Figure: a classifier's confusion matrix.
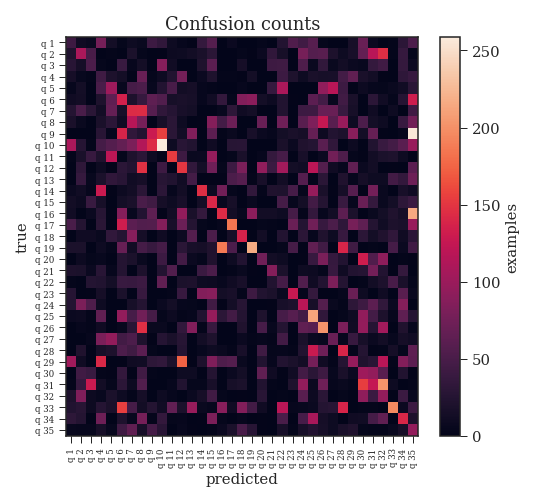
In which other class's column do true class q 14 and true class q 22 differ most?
q 4
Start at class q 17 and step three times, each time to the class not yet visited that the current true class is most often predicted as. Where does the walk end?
q 7
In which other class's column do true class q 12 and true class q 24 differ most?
q 8
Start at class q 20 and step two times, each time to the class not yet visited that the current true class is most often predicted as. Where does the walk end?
q 31
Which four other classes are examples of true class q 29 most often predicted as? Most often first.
q 12, q 4, q 32, q 1
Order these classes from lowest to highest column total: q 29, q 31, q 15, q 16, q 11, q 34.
q 11, q 16, q 29, q 34, q 31, q 15
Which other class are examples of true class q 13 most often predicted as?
q 35
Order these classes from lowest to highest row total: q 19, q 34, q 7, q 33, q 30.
q 30, q 34, q 7, q 19, q 33
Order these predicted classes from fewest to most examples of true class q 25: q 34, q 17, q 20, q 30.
q 20, q 17, q 34, q 30
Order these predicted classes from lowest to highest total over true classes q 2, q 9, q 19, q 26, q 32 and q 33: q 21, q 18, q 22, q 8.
q 21, q 18, q 22, q 8
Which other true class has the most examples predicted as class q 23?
q 17
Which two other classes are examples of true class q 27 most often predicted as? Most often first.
q 5, q 4
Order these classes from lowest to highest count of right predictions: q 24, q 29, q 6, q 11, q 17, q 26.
q 29, q 24, q 6, q 11, q 17, q 26
